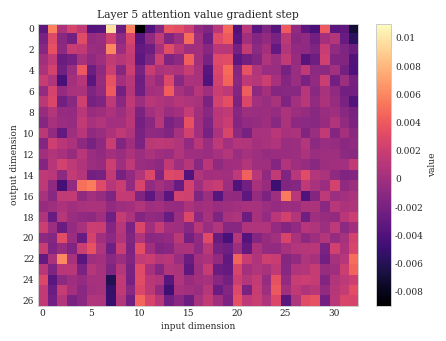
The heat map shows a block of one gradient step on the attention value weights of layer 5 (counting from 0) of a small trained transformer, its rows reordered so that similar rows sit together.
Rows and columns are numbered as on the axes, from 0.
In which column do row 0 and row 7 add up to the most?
7
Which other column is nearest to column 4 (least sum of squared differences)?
18
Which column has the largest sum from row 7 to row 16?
4
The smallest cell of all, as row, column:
0, 10
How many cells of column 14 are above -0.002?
26
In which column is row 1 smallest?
32
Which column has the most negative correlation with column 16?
25
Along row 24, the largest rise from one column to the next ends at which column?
8
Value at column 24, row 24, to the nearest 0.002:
0.004
